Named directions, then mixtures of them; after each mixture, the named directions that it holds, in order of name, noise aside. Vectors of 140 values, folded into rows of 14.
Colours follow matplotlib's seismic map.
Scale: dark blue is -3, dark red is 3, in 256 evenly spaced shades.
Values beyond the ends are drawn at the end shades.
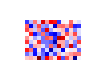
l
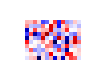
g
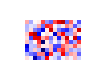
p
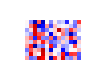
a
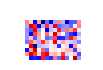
a, l.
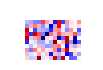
g.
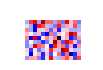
a, g.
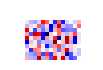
g.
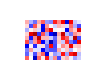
a, l, p.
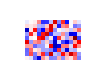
a, g, p.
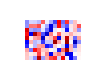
g.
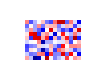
p.
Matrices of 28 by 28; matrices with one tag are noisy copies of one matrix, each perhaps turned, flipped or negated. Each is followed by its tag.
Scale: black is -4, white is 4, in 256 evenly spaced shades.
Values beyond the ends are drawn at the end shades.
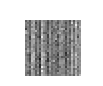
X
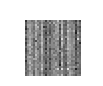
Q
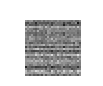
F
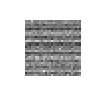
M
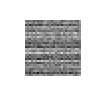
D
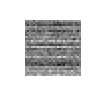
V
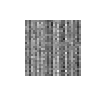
D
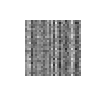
F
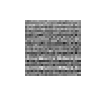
X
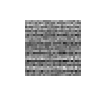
X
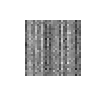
Q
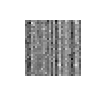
F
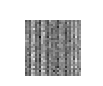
X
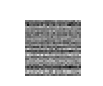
F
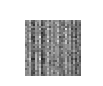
X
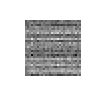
Q
